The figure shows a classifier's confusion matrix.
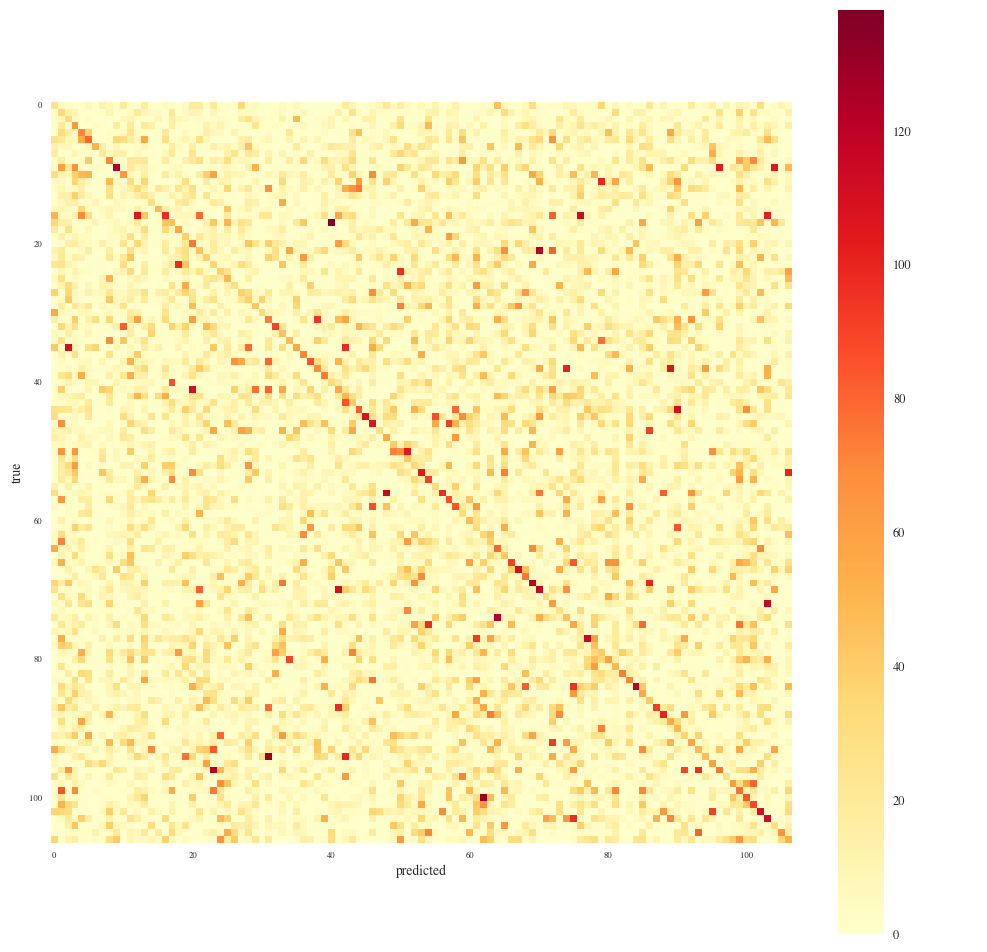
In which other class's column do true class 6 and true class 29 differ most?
50
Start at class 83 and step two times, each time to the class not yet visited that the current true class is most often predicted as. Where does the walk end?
57
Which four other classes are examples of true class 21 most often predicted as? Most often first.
70, 72, 65, 34
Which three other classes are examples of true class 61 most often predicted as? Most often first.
90, 37, 65
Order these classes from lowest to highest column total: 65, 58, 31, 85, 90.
31, 58, 85, 90, 65
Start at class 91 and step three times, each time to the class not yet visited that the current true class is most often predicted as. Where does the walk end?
51
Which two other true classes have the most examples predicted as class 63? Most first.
88, 77
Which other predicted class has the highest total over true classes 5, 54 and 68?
13
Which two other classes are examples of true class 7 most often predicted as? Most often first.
95, 50
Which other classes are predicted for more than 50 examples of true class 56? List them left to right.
48, 70, 88, 92
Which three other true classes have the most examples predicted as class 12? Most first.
16, 31, 42
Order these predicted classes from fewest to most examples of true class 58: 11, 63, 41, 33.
63, 41, 11, 33
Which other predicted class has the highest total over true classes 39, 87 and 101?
62
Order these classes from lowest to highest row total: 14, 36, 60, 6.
14, 60, 36, 6
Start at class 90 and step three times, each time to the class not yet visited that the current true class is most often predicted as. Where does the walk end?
42
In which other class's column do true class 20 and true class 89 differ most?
41
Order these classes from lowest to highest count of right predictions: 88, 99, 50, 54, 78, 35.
78, 35, 50, 99, 54, 88
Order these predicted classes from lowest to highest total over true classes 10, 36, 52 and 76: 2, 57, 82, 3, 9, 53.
9, 82, 2, 57, 53, 3
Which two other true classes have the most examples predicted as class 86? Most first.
69, 47
